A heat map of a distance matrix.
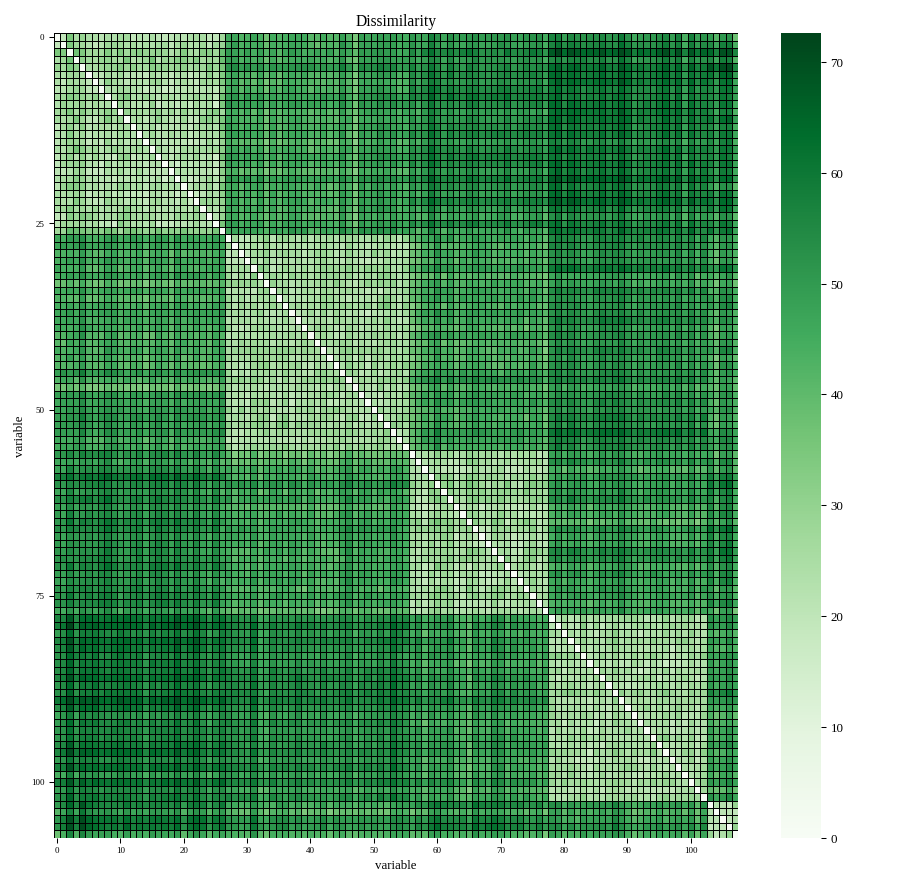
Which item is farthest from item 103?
4
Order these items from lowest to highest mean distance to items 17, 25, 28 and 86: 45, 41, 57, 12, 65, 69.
12, 41, 45, 57, 65, 69
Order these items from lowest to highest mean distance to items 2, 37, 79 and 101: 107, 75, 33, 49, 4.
33, 49, 107, 75, 4
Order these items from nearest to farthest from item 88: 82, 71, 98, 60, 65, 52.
98, 82, 65, 71, 60, 52
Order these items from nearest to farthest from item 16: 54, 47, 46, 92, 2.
2, 47, 46, 54, 92
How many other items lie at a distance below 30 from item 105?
4
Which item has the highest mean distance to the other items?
106
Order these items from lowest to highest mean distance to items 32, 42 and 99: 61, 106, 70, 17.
61, 70, 17, 106
